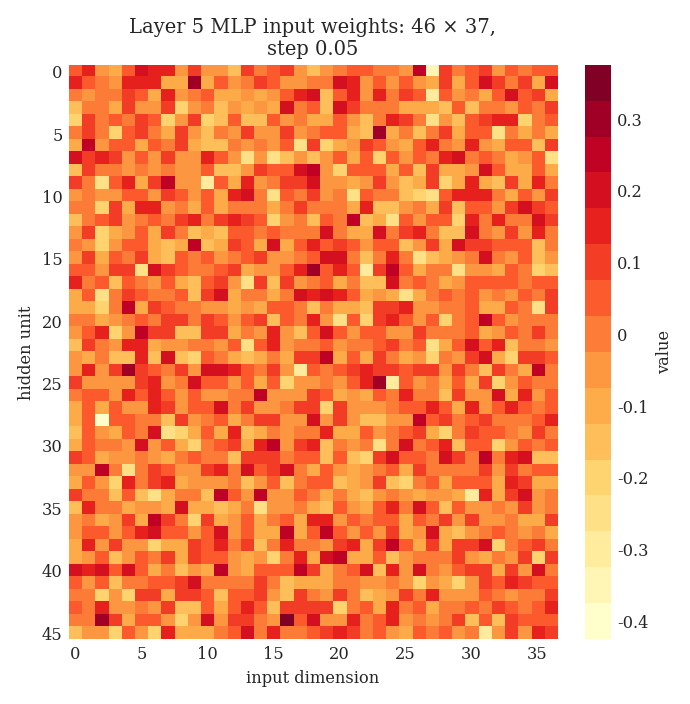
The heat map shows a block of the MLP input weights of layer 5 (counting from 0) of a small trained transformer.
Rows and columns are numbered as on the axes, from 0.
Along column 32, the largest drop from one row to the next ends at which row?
5
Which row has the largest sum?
24
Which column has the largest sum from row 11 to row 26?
19
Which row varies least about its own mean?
27
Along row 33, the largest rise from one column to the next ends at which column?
4
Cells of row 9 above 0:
15
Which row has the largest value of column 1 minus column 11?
6
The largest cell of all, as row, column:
44, 16
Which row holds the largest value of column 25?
30
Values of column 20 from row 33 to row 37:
-0.15 0 0.05 -0.05 0.05
